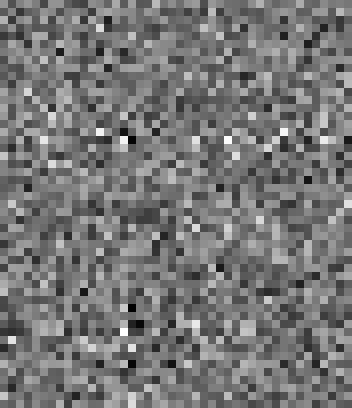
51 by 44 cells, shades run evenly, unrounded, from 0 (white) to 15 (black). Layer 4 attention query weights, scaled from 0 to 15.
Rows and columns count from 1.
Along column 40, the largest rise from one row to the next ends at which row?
35
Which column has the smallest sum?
41
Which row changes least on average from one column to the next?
25
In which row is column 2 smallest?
43
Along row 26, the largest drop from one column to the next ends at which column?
44
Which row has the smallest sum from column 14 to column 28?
51
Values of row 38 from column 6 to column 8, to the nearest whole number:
10 9 8
